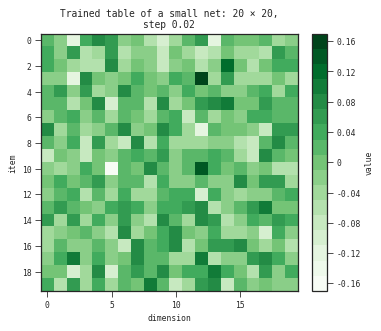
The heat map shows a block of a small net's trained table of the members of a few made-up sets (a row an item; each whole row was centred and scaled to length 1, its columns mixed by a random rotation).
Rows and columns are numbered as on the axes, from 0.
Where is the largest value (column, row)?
12, 3
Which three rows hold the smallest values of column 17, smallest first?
15, 7, 1
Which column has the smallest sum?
5
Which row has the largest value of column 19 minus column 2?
18
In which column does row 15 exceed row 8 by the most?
6
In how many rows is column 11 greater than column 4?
8
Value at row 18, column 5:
-0.1
